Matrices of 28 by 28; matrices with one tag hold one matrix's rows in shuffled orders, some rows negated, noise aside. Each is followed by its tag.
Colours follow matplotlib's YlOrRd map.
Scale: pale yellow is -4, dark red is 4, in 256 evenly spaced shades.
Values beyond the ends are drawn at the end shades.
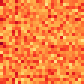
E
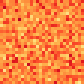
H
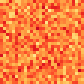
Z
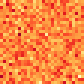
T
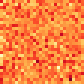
E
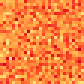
H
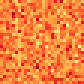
T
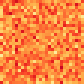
E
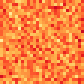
T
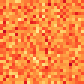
Z
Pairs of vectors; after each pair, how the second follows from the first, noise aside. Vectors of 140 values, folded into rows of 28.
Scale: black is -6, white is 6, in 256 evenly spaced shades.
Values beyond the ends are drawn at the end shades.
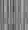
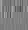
wrapped around, partly zeroed.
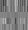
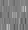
wrapped around, partly zeroed.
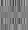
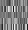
reversed, negated, scaled up.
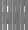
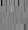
wrapped around, negated, partly zeroed.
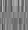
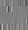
wrapped around, partly zeroed.
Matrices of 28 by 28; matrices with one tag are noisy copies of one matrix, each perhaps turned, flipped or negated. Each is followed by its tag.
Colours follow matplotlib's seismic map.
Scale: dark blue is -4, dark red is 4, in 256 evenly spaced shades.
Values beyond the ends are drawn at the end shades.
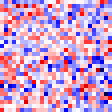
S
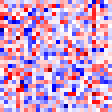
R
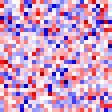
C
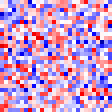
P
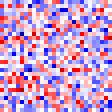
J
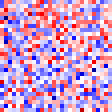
R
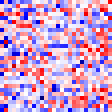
S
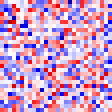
C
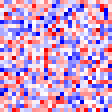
J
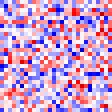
P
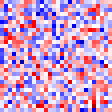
R
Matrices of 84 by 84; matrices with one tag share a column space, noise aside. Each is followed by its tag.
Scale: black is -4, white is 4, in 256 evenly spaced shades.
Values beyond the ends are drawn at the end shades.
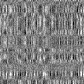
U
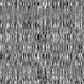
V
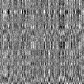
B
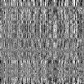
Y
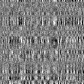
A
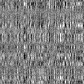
V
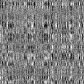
V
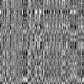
B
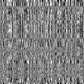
Y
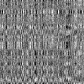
B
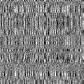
U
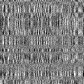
U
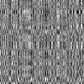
B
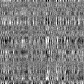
A
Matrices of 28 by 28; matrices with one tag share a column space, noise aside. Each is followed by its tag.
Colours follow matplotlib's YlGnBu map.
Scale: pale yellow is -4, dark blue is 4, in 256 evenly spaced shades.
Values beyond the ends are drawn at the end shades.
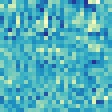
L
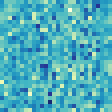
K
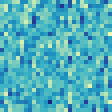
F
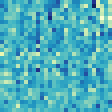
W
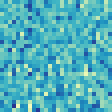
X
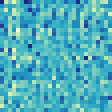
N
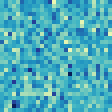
X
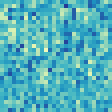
W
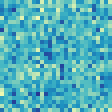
K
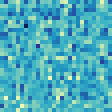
N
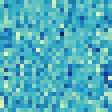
X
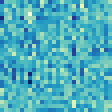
W
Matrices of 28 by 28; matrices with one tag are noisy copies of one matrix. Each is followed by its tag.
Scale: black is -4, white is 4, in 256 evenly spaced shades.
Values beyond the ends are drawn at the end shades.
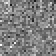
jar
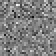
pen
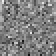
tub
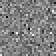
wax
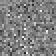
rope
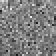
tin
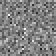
rope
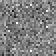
pen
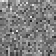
tin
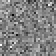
jar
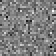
wax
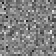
wax
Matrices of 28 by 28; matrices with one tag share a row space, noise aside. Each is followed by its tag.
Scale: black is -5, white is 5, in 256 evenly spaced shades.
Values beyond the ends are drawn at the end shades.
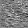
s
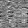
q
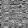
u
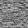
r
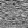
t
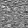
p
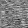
s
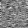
q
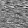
s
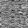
u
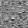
u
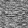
t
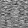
p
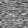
t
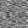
q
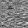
s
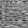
t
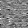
q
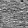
r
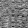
u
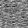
t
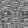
p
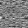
t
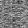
t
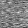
s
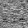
r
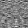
p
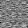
q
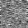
q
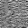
q
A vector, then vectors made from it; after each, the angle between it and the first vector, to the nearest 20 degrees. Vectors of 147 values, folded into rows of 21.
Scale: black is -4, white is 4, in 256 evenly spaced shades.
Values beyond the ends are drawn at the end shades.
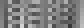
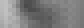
100 degrees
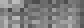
140 degrees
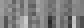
80 degrees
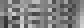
20 degrees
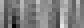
80 degrees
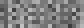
40 degrees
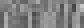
80 degrees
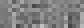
60 degrees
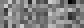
80 degrees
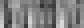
80 degrees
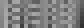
160 degrees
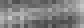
60 degrees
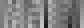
60 degrees
